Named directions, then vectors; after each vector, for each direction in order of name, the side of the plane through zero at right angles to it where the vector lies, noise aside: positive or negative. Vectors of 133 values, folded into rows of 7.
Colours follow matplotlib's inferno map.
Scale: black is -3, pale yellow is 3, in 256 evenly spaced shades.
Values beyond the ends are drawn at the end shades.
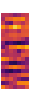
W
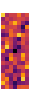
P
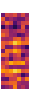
negative, negative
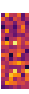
negative, negative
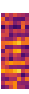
negative, negative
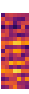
negative, negative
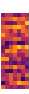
negative, positive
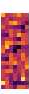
positive, negative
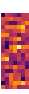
negative, positive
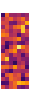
negative, positive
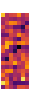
positive, negative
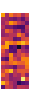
positive, negative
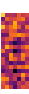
positive, positive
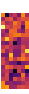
positive, positive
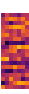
negative, positive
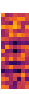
positive, positive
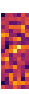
negative, positive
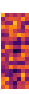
positive, positive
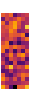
positive, positive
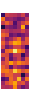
negative, negative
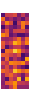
negative, negative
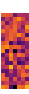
positive, positive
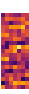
negative, positive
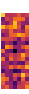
positive, positive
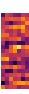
negative, positive
